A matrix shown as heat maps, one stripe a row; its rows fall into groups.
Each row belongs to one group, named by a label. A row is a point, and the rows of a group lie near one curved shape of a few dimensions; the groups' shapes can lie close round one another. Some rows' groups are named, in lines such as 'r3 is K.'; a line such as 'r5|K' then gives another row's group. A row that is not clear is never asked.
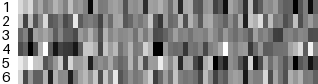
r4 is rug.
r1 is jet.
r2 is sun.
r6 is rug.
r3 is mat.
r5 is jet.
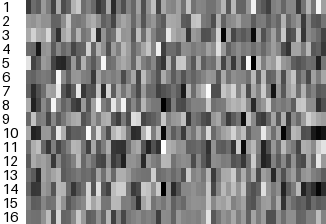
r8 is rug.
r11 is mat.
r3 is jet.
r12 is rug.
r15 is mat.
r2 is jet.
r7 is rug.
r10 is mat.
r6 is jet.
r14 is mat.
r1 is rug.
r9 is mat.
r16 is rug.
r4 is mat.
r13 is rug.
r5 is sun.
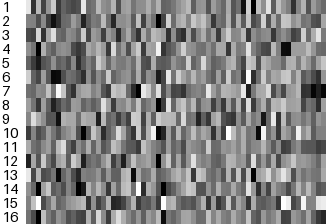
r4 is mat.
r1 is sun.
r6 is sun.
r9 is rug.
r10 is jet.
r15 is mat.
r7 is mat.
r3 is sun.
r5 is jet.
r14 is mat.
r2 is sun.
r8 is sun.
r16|mat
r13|sun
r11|mat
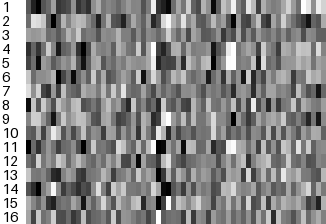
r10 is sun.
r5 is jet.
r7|rug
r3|jet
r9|rug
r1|jet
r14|rug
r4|jet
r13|sun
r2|rug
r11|jet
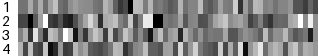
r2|rug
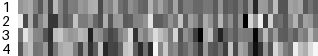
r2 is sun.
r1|rug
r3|rug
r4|mat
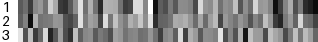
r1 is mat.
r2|mat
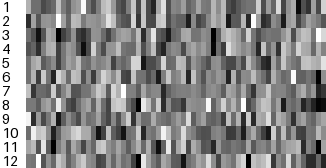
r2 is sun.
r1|jet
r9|sun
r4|jet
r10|rug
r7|rug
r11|sun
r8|mat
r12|mat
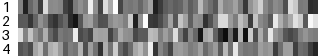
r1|rug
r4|mat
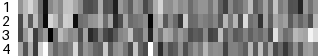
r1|rug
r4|sun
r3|mat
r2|sun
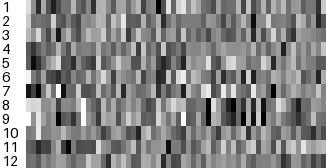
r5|rug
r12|mat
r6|sun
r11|jet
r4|jet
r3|rug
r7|rug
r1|sun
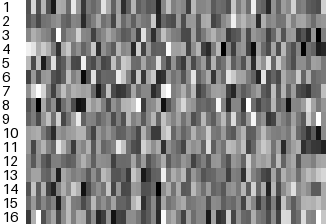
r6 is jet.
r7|rug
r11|mat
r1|sun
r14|sun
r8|mat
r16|mat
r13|mat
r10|rug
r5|sun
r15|mat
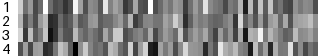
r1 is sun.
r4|jet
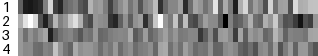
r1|jet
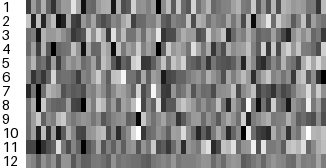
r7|rug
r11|jet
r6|rug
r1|sun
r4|sun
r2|sun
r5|mat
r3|mat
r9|mat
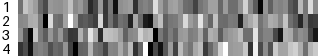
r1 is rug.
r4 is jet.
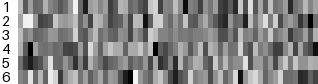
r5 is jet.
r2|rug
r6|mat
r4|mat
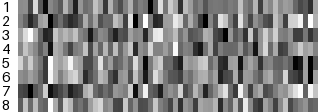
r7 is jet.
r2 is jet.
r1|sun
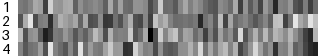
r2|mat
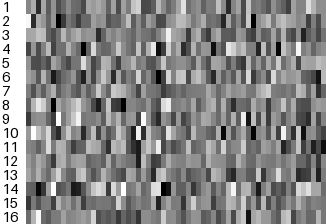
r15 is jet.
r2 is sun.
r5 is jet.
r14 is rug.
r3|jet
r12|rug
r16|mat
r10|jet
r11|mat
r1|mat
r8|rug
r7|rug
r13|jet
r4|jet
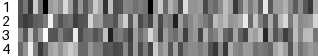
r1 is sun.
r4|mat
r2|jet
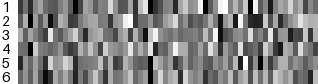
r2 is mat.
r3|jet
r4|mat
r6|sun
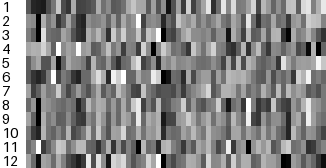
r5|mat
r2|mat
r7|rug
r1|jet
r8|mat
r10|mat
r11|mat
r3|mat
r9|mat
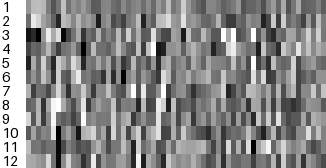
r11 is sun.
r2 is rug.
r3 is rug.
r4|jet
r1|rug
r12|jet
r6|rug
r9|sun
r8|sun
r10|rug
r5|sun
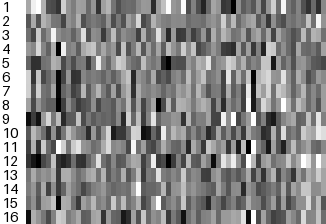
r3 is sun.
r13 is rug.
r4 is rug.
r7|sun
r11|sun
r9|rug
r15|rug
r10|mat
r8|sun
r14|mat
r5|rug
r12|jet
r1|rug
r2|rug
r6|sun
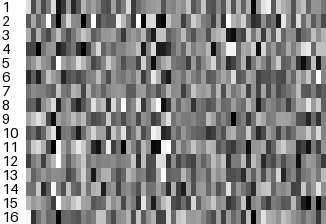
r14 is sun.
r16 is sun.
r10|rug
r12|sun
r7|jet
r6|rug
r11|rug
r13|jet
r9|rug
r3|jet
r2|jet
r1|sun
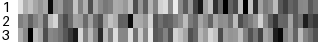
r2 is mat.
